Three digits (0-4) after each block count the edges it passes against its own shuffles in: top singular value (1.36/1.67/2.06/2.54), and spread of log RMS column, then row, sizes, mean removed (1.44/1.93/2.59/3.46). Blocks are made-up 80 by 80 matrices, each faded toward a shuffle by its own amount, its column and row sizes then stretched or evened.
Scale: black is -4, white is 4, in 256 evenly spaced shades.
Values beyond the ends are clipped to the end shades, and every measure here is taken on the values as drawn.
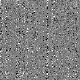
2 3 1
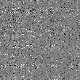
0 1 2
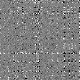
3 3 3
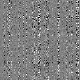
2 4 1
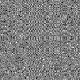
4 0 1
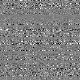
1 1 4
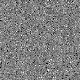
2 1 0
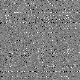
0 1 3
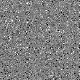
1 2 1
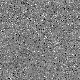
1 0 0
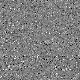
0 0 1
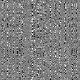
3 4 0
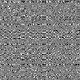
4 0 3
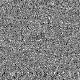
1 0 1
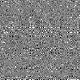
3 1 3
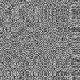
4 0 1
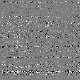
1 2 4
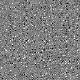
2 2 1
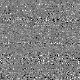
0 1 3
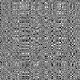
4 3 2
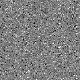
2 1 0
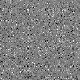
3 1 1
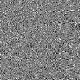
3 1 1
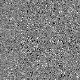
1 2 1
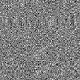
3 1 0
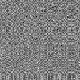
4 0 2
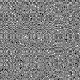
4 0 0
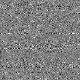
2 0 3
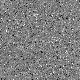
0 0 0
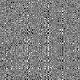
4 3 2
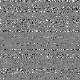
1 1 4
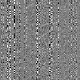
4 4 0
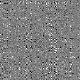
3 3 2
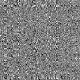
3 2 1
